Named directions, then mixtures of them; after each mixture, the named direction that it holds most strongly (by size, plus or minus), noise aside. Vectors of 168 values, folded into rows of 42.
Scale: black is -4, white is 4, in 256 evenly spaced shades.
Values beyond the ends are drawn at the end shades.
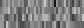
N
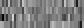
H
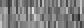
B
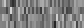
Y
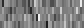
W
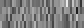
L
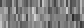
B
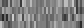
H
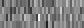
W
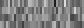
N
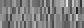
L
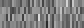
L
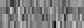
Y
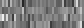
H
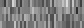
L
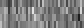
B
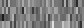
H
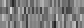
Y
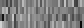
H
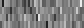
W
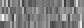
H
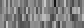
N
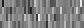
W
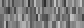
N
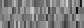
L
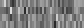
Y
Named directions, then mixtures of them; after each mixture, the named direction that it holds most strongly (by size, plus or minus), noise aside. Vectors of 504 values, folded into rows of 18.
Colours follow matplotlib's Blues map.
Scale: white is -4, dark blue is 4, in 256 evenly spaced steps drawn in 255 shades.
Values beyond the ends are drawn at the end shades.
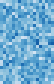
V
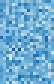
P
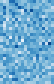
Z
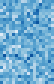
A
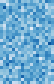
V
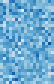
Z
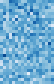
Z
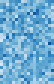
A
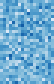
P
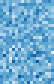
P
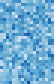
V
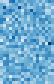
Z
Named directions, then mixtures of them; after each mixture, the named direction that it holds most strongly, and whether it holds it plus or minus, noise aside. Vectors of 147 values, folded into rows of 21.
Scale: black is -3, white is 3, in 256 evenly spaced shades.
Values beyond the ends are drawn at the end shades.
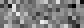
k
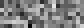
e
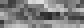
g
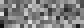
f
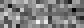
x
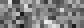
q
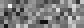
k, minus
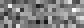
x, minus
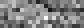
g, minus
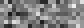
k, minus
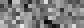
q, minus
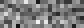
x, plus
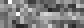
g, minus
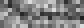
g, plus
